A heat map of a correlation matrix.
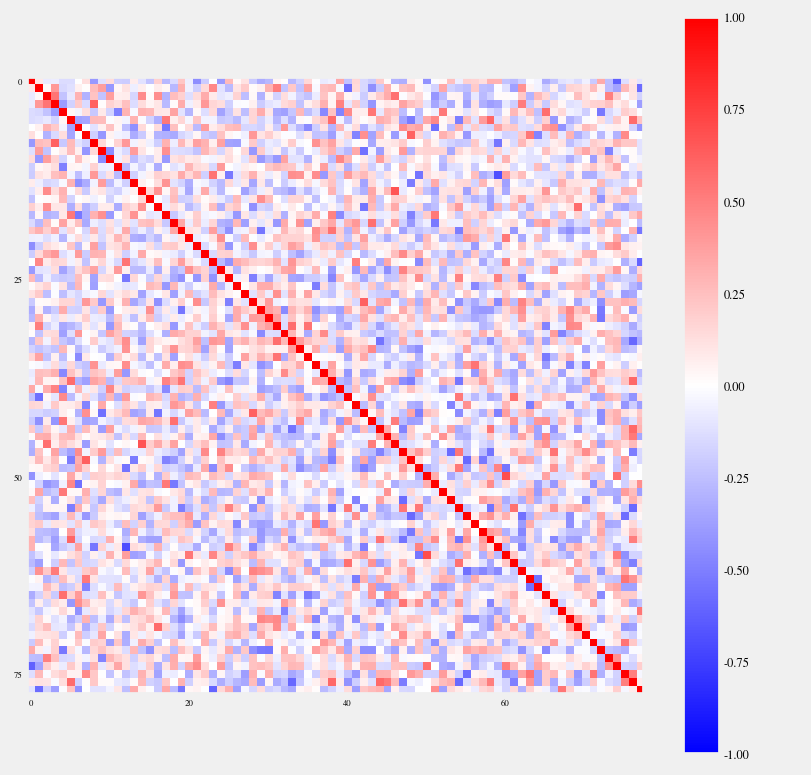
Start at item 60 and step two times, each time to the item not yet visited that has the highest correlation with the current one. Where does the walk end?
74
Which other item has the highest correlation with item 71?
75
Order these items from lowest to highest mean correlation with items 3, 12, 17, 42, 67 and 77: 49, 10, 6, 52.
6, 49, 52, 10
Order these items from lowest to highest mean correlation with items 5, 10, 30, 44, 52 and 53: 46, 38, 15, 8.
15, 8, 46, 38
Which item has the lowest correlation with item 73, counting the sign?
9
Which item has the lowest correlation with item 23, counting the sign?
77
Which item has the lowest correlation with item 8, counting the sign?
59
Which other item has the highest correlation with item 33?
31
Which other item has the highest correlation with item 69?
16
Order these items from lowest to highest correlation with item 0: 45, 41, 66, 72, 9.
66, 9, 45, 41, 72
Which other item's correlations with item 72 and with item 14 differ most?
46
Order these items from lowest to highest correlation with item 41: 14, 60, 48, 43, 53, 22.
53, 48, 14, 22, 43, 60
